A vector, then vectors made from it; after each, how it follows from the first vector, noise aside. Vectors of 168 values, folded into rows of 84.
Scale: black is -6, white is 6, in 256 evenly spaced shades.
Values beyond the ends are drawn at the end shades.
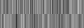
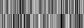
wrapped around, scaled up.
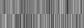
reversed.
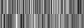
negated, scaled up.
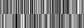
scaled up.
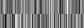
reversed, negated, scaled up.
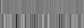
partly zeroed.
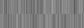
wrapped around, shrunk.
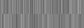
shrunk.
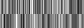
negated, scaled up.
